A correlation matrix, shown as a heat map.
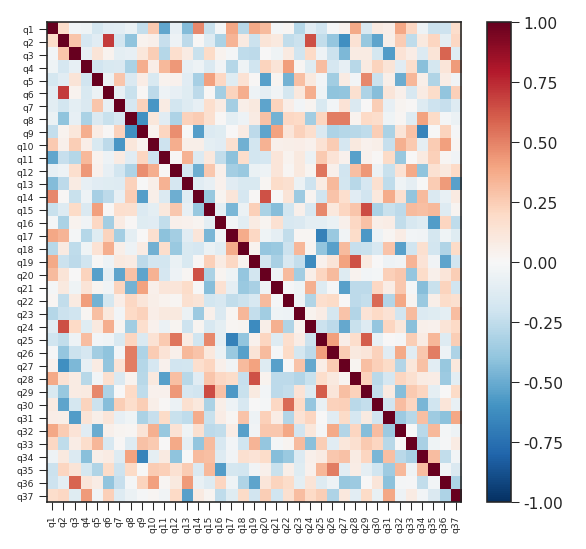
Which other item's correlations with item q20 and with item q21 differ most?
q9
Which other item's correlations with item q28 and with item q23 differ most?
q19
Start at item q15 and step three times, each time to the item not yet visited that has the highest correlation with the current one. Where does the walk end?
q12
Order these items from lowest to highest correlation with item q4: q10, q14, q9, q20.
q14, q10, q20, q9
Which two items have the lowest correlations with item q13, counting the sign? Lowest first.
q37, q1
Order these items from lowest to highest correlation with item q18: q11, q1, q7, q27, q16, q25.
q25, q1, q16, q7, q11, q27
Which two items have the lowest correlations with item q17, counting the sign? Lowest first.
q25, q29
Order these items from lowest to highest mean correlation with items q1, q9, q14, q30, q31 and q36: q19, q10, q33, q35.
q35, q19, q33, q10
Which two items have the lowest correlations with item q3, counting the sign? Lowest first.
q31, q27
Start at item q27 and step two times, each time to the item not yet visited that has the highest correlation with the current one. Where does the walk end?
q26
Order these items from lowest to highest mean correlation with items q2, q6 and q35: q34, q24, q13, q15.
q13, q15, q34, q24
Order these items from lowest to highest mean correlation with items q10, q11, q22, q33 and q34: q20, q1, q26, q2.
q2, q1, q20, q26
